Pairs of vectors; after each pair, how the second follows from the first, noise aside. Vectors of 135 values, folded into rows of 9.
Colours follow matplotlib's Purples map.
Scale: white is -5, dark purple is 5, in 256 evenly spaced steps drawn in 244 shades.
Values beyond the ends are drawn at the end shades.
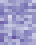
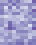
wrapped around.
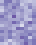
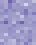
reversed, partly zeroed.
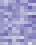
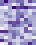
reversed, negated, scaled up.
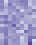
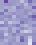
negated, partly zeroed.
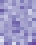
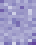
partly zeroed.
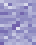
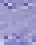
negated, partly zeroed.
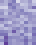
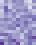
reversed, negated.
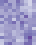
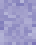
wrapped around, shrunk.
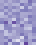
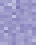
wrapped around, shrunk.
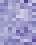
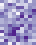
reversed, negated, scaled up.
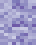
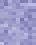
wrapped around, shrunk.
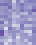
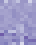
reversed, partly zeroed.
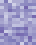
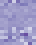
reversed, partly zeroed.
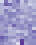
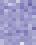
negated, partly zeroed.
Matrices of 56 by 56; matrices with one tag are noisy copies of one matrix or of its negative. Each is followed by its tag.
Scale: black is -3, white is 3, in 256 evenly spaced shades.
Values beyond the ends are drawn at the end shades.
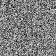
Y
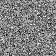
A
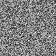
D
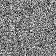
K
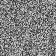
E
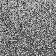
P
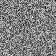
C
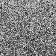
P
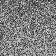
P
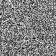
Y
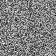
D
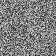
D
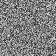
C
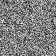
K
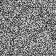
A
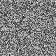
K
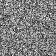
Y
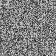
Y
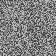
D
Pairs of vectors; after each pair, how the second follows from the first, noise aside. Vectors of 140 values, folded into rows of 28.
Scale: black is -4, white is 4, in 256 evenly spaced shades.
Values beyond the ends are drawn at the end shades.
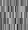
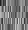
shuffled.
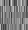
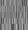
reversed, shrunk.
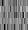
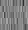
reversed, shrunk.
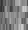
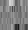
wrapped around, partly zeroed.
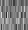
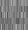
negated, shrunk.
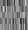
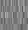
wrapped around, negated, shrunk.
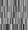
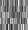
sign-scrambled.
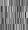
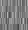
wrapped around, negated, shrunk.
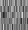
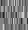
sign-scrambled.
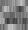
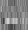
negated, partly zeroed.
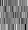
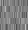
negated, shrunk.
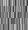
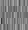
reversed, shrunk.
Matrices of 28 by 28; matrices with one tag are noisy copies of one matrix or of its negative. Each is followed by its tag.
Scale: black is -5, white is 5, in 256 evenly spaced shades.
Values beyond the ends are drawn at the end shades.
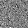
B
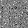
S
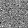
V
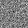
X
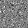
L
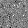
B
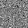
B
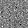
S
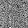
B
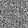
L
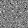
L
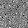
B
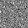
L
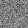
V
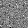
B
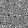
V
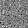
V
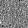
V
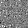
V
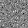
X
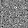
S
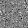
L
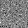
V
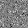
X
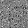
S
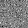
V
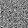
S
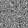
L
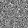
L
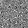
S
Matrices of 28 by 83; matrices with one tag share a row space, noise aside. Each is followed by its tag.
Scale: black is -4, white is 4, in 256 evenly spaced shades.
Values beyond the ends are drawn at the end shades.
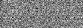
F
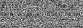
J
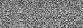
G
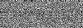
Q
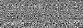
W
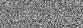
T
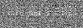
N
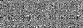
W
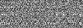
J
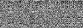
F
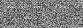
W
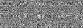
Q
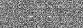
Q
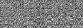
Q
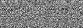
J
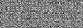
N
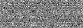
F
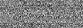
Q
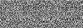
T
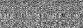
J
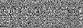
J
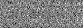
F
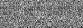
Q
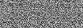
F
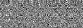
G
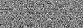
Q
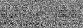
J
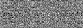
F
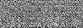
N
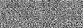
T
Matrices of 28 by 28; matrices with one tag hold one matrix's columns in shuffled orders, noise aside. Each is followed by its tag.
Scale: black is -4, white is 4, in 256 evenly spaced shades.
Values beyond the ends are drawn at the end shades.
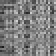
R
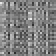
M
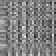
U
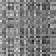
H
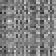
R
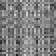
H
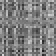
H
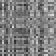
H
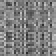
M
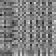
U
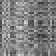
U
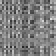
R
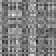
H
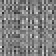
R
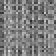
R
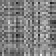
U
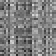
H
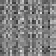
R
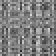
H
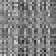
H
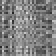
R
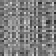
U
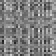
H
